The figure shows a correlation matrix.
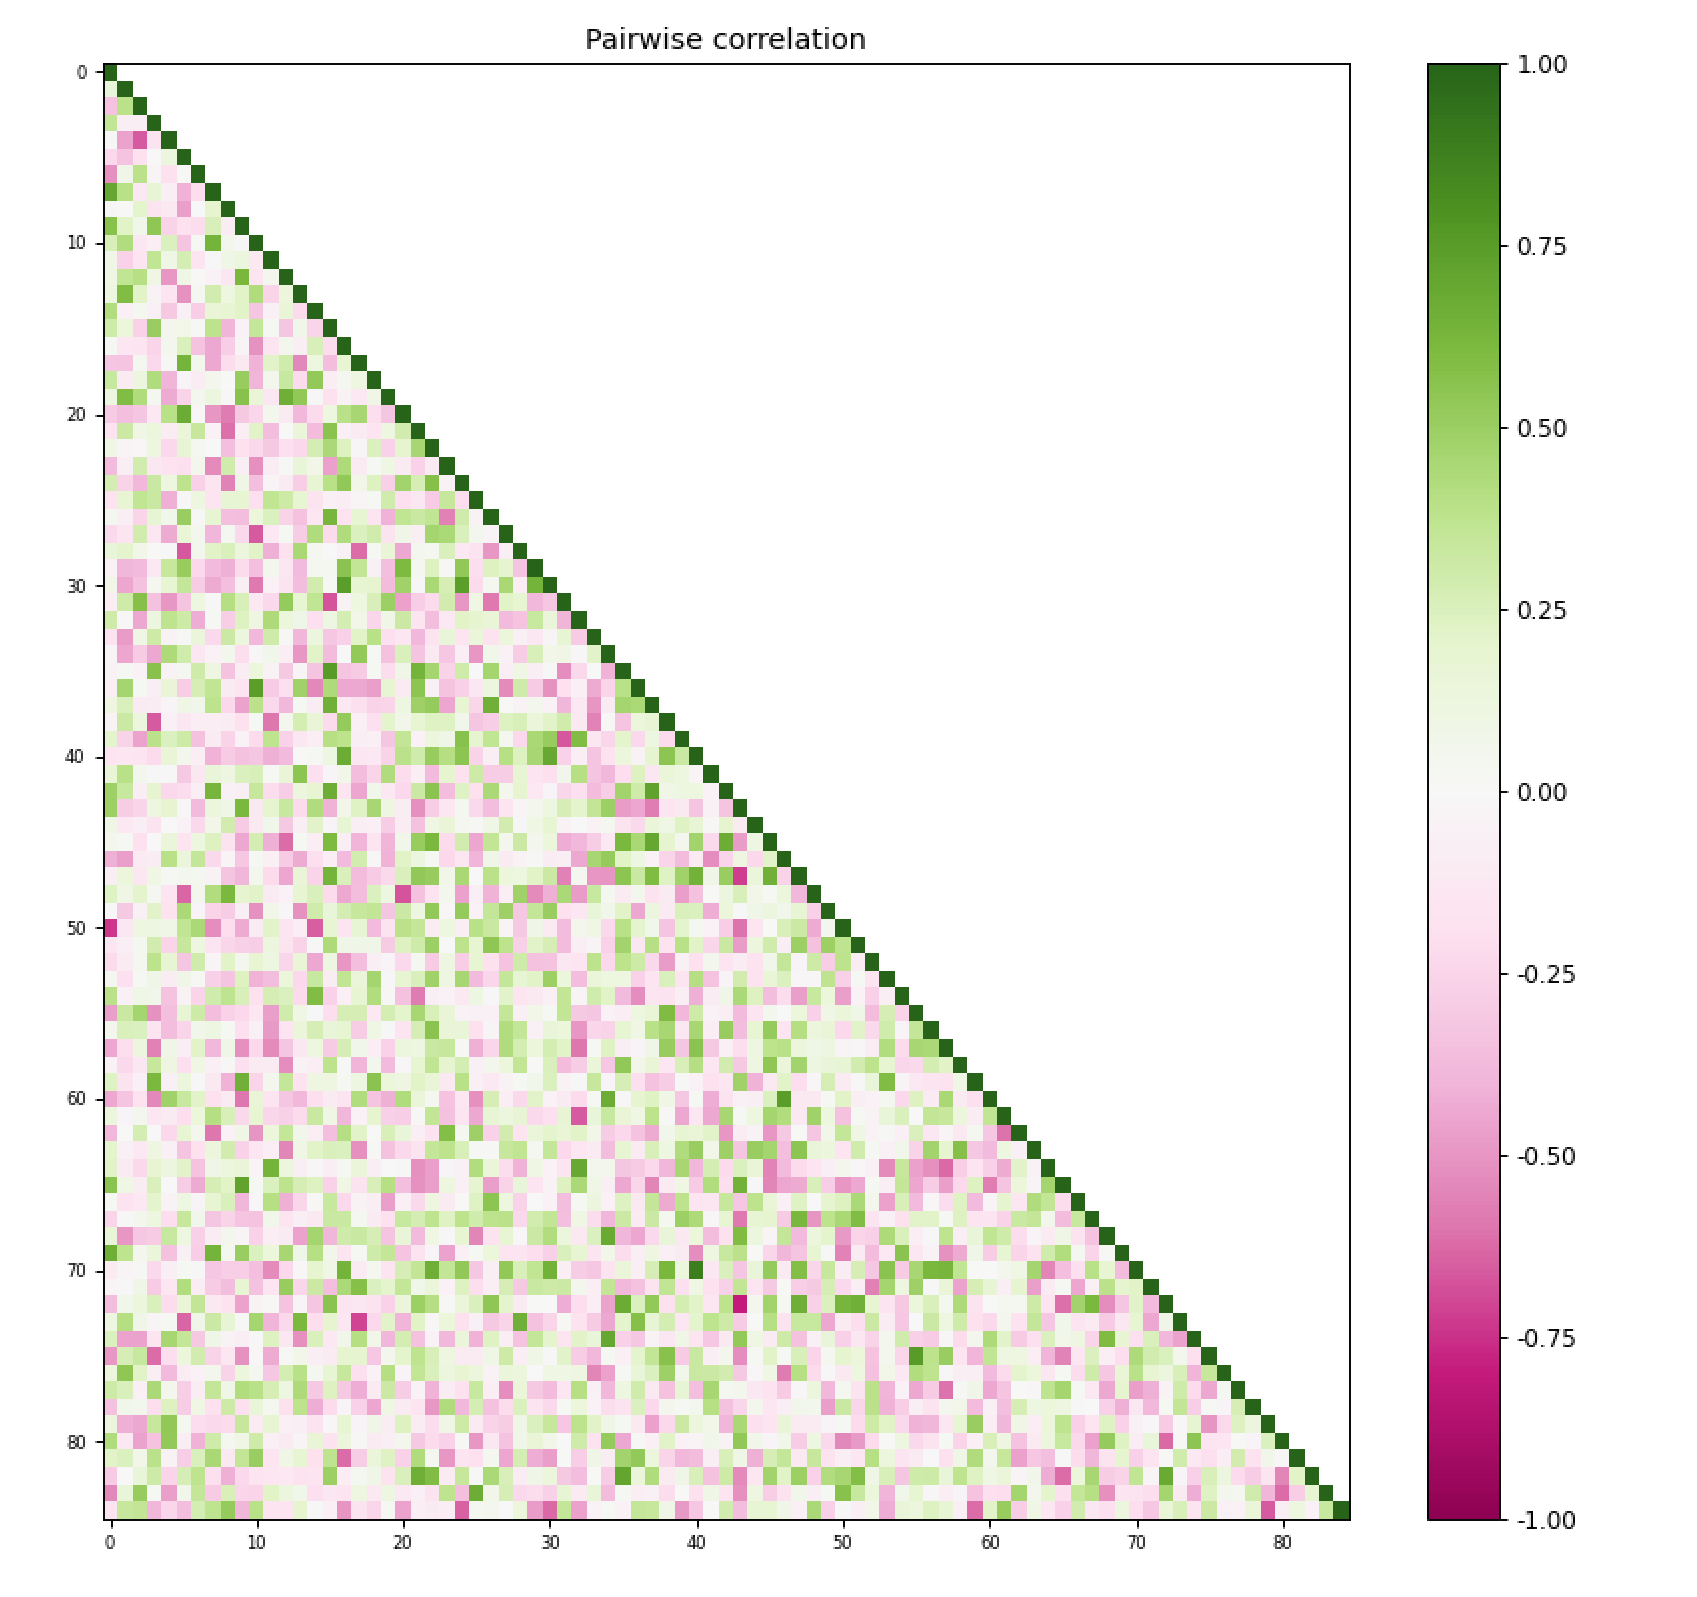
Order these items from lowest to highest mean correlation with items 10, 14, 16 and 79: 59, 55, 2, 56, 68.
2, 55, 56, 59, 68
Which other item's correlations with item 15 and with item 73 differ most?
26
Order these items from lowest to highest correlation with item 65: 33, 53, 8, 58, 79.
58, 53, 33, 8, 79
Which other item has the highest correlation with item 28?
73
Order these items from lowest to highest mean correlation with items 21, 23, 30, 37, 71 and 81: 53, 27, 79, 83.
83, 79, 27, 53
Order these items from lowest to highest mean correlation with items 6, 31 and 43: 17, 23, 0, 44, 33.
44, 0, 23, 17, 33
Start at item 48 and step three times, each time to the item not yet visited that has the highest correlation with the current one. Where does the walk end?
61
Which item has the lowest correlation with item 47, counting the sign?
43
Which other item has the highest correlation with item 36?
10
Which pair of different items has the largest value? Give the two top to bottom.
40, 70
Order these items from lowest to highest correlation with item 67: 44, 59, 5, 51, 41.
59, 41, 44, 5, 51
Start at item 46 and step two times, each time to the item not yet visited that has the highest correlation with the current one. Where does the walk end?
34
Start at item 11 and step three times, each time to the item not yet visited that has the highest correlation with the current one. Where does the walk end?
39
